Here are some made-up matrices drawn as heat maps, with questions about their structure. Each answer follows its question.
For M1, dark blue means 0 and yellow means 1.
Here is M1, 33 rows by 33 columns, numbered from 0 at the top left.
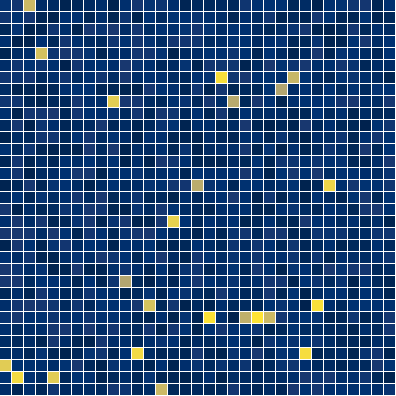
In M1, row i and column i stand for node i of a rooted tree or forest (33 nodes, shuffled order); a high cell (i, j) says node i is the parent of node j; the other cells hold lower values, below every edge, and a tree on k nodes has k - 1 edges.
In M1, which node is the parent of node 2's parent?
30
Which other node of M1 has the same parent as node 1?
4
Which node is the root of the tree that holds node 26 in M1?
29
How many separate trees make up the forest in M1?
10
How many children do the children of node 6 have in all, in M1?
1
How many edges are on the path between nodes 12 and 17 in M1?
3
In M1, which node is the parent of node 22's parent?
25
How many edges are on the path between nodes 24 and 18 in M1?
2
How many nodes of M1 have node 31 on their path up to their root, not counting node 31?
3
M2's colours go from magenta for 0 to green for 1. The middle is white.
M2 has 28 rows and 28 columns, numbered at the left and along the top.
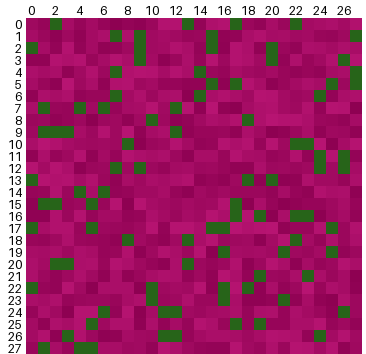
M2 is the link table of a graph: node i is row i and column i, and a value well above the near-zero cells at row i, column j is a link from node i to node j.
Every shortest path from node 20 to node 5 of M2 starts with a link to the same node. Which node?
node 2
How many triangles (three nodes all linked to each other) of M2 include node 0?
0
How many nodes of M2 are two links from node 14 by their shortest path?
3
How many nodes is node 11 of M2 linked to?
2
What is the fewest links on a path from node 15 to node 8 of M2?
5
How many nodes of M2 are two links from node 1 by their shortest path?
7
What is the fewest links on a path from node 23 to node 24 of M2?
7
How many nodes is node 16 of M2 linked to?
4
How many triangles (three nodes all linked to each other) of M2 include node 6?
0
